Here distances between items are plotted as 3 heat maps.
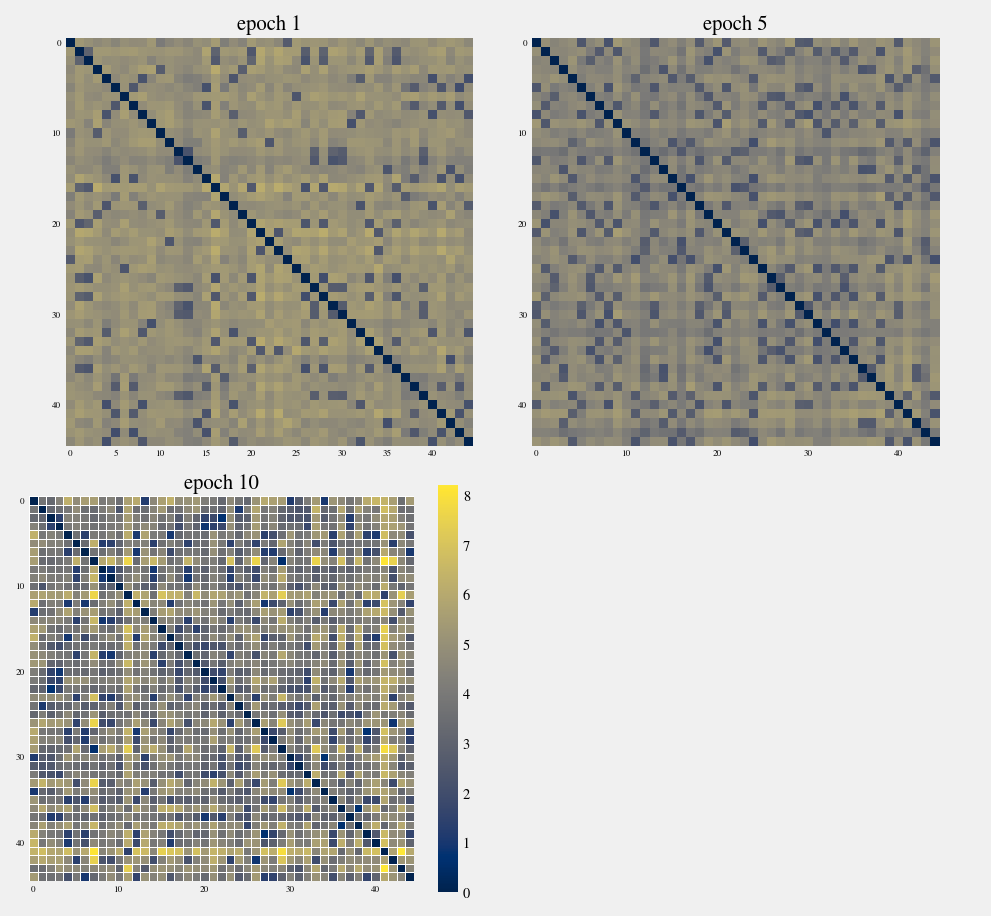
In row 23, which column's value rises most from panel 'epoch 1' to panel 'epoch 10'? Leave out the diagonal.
21
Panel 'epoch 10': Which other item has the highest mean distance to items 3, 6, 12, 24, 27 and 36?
41
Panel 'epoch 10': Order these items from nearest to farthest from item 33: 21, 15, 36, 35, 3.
36, 35, 15, 3, 21
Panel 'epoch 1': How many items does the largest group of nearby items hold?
8
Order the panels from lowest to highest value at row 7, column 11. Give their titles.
epoch 5, epoch 1, epoch 10
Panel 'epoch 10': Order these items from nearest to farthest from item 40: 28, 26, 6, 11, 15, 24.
6, 28, 24, 15, 26, 11
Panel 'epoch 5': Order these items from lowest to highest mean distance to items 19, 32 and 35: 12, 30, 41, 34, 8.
34, 12, 8, 30, 41
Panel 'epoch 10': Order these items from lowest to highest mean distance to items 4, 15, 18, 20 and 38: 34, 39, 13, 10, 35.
35, 39, 10, 34, 13
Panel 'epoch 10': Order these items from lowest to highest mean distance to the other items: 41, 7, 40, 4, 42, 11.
4, 40, 42, 7, 11, 41
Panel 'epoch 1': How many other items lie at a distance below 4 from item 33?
7
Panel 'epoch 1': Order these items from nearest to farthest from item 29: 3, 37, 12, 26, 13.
13, 12, 37, 3, 26
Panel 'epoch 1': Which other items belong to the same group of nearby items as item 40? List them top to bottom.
4, 8, 18, 32, 44
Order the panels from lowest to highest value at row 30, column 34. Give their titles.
epoch 10, epoch 5, epoch 1
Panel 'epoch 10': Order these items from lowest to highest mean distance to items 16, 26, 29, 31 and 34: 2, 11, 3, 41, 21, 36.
2, 3, 21, 36, 11, 41
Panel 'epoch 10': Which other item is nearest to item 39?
27
